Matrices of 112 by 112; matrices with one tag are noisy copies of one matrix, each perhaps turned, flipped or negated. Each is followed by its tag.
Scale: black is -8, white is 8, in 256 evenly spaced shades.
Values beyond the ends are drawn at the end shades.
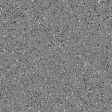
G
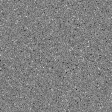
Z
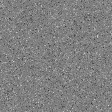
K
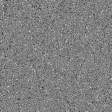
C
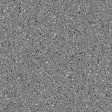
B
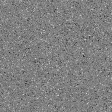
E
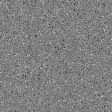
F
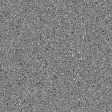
B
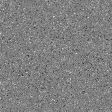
E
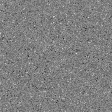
E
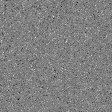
C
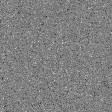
C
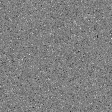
K
